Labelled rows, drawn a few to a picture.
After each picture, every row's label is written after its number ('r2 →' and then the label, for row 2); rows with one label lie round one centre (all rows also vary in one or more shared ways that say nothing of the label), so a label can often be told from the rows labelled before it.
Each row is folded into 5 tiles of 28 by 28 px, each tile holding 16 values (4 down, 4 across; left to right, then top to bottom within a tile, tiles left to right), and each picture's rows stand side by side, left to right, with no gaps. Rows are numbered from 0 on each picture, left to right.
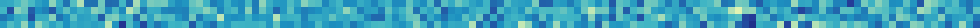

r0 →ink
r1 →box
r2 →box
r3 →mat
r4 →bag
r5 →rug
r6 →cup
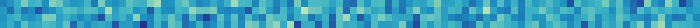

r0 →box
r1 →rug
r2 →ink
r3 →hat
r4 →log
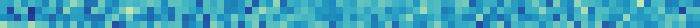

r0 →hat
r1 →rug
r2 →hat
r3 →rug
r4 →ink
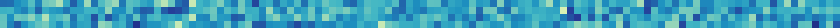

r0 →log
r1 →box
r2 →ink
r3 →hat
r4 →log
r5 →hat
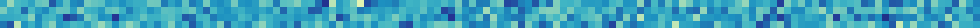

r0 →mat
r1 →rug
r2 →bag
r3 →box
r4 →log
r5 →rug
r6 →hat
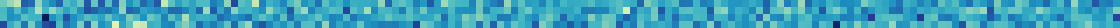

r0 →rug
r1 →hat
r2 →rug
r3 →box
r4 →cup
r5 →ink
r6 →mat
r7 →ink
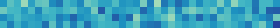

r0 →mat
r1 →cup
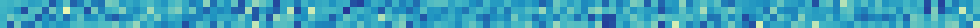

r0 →hat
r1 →mat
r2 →bag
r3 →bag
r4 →cup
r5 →log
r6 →bag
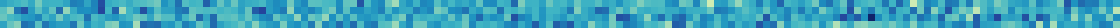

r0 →box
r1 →ink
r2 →rug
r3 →hat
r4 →mat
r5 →rug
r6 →cup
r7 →bag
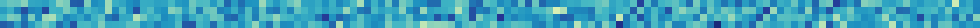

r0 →box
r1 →box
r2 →hat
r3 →mat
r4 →rug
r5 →bag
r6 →mat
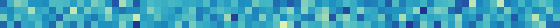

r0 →box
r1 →mat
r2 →bag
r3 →cup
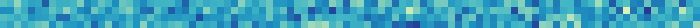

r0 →hat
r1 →hat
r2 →log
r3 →box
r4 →hat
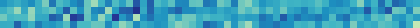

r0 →mat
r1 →log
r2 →bag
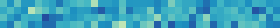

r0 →cup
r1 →ink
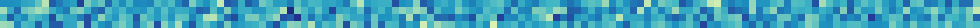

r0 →rug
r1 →box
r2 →log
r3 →hat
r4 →log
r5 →rug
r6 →ink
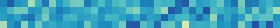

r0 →cup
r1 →bag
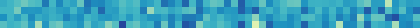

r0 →mat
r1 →cup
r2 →log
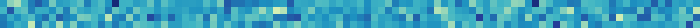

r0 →bag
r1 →bag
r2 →log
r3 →cup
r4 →bag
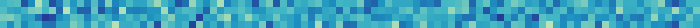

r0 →hat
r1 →bag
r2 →log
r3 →mat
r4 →bag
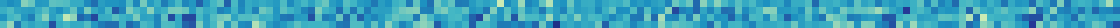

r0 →box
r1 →cup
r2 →rug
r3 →hat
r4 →mat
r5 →box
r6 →bag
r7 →hat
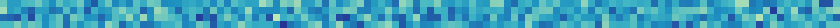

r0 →log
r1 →mat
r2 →mat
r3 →rug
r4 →bag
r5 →ink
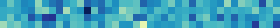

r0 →hat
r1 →hat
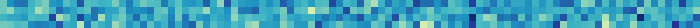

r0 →rug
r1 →ink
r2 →mat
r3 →hat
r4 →bag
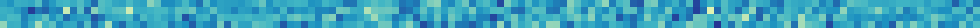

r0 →hat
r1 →rug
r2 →ink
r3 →rug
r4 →mat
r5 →bag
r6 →bag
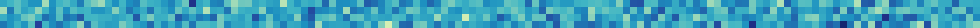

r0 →rug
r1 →hat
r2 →ink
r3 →ink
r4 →box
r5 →rug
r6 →rug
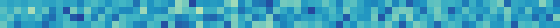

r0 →mat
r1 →ink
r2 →rug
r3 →mat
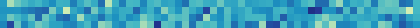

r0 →hat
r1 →bag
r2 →log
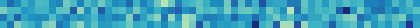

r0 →cup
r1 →box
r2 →bag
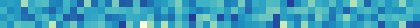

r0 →mat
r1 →hat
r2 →cup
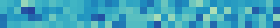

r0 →box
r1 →box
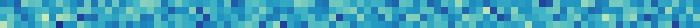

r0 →box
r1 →rug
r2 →box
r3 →ink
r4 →box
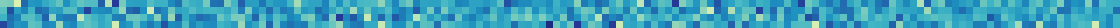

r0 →log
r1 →bag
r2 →mat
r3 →bag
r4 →log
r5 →log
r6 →ink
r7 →log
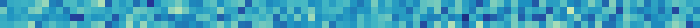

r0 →mat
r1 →cup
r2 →bag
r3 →mat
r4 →cup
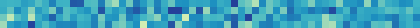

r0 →hat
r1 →hat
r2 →log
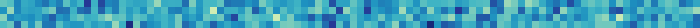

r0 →bag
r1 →box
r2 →hat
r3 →cup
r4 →log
